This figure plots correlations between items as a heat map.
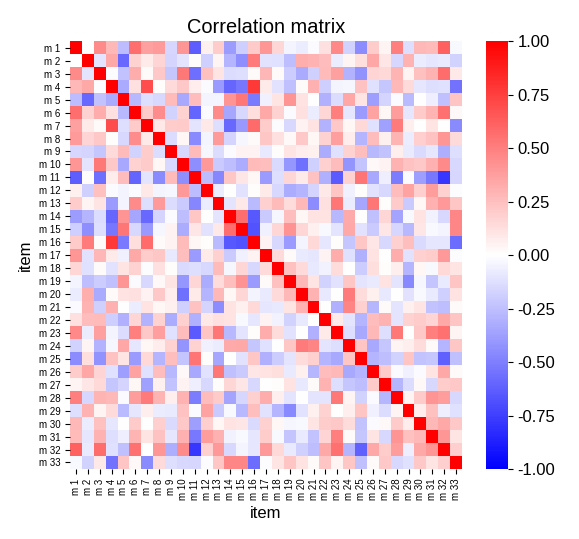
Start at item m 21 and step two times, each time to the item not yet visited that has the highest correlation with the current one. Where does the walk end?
m 20
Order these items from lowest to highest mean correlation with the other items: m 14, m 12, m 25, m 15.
m 25, m 14, m 15, m 12
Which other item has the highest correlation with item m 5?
m 15
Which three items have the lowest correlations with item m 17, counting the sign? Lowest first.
m 11, m 25, m 14
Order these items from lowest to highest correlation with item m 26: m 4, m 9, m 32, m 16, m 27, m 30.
m 9, m 4, m 30, m 16, m 27, m 32
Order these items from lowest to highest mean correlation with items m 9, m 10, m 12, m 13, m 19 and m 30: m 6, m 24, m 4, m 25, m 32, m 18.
m 25, m 4, m 24, m 18, m 6, m 32
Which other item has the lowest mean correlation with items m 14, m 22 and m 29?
m 7
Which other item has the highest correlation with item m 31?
m 23
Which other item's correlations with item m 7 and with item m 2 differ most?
m 28
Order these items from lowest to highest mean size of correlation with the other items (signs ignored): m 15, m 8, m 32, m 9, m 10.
m 9, m 8, m 15, m 10, m 32
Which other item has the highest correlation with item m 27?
m 22
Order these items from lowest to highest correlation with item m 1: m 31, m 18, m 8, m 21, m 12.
m 21, m 12, m 18, m 31, m 8
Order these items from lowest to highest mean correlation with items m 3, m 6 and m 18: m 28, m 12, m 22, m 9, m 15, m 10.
m 9, m 15, m 12, m 22, m 10, m 28
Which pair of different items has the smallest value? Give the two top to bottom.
m 11, m 32
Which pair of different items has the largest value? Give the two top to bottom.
m 4, m 16
